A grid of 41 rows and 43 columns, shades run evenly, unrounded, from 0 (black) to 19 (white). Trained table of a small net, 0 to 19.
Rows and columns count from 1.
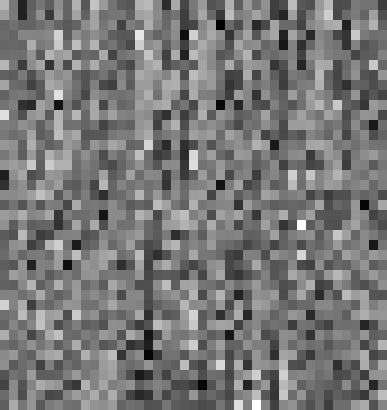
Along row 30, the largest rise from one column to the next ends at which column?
39
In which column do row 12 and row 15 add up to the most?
1
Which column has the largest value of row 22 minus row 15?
21
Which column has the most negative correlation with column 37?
19
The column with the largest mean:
22
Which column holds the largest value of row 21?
18
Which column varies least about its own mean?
2
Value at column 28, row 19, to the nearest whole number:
5
